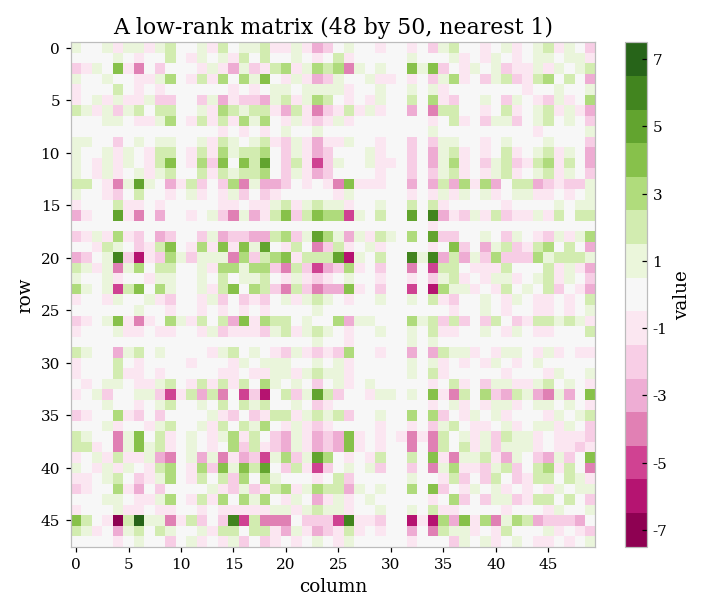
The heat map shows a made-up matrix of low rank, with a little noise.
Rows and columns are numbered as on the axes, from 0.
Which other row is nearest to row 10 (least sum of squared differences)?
12
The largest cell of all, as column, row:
6, 45
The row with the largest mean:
20
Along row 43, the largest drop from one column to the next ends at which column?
37
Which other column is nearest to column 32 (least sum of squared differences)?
4
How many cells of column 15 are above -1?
28
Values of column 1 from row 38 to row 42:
2 0 0 -1 -1
